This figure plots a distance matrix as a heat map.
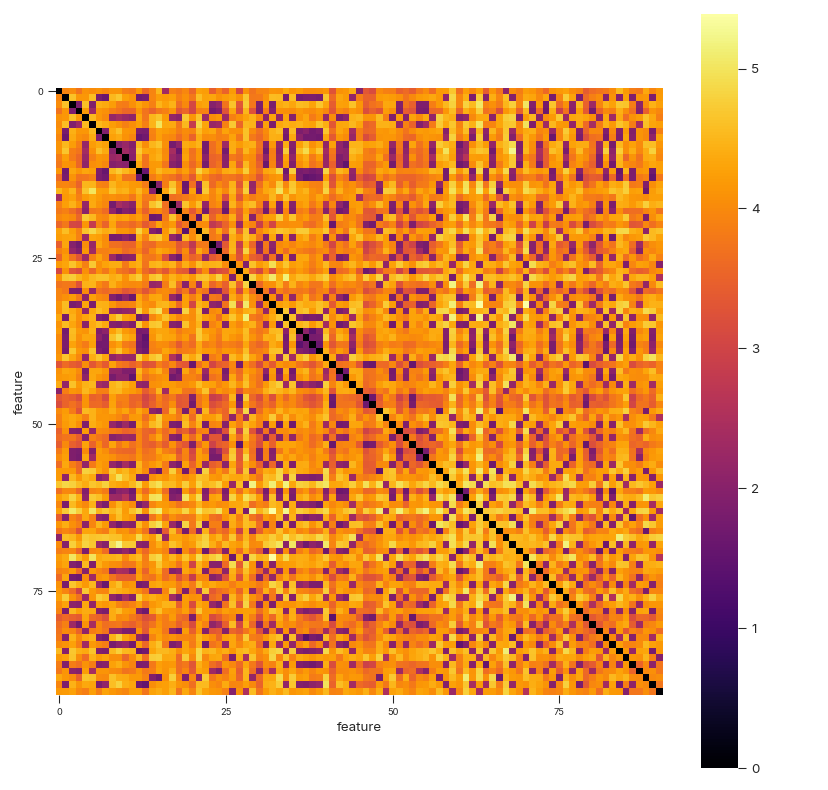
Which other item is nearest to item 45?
0
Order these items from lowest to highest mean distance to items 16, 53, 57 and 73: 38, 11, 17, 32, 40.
32, 11, 38, 17, 40
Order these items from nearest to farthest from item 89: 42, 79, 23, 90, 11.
79, 90, 23, 11, 42
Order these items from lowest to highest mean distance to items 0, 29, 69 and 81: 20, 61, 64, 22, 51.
22, 61, 51, 20, 64
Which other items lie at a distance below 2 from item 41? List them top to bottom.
20, 27, 46, 47, 53, 79
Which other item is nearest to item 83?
60
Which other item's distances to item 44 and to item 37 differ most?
82
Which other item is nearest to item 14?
19
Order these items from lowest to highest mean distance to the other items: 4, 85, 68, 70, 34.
4, 34, 68, 85, 70
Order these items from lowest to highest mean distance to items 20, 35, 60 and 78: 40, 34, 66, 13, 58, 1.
13, 40, 1, 34, 58, 66
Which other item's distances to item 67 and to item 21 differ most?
15
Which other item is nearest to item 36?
38
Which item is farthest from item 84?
67
